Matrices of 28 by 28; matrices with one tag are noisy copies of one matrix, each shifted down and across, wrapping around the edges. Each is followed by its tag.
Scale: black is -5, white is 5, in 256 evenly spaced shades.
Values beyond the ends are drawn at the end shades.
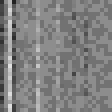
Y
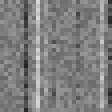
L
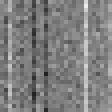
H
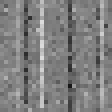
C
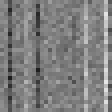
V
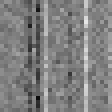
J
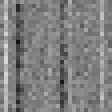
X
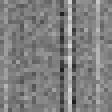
Y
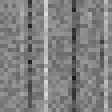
C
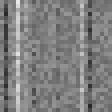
L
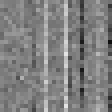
V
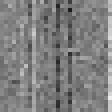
H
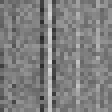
Y
